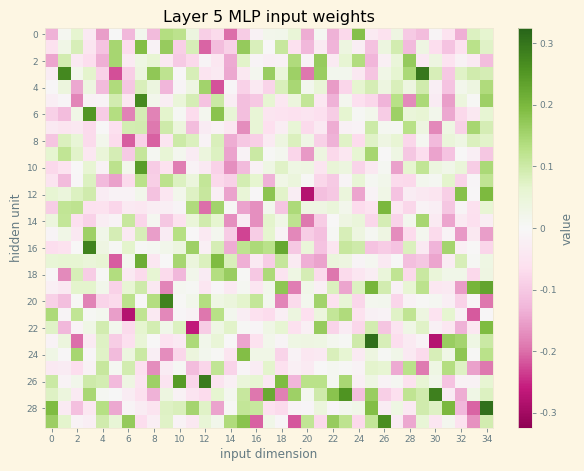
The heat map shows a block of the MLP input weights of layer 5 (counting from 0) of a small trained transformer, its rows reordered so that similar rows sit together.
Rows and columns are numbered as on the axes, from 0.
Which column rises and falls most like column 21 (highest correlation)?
8
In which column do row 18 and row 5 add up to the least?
22
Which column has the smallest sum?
14
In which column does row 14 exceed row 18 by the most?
1
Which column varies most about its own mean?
34
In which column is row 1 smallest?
12
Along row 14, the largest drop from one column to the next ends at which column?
20
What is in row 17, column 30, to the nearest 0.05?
-0.15
